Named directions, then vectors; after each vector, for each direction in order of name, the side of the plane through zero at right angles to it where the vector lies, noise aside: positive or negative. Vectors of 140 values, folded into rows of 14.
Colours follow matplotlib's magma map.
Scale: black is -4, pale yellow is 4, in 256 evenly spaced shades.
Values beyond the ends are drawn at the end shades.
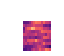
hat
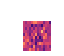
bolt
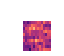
negative, positive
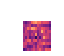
positive, positive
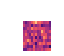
positive, positive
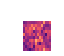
negative, positive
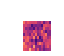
positive, negative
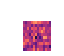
positive, positive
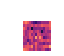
negative, negative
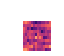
negative, negative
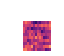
negative, negative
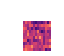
negative, negative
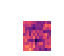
positive, negative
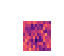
positive, negative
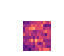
negative, positive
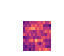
negative, positive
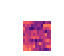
positive, negative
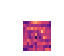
positive, positive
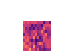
positive, negative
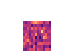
positive, positive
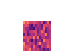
positive, negative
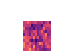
positive, negative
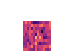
negative, negative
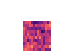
negative, negative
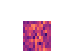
negative, positive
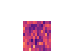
positive, negative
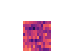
positive, negative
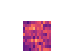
negative, positive
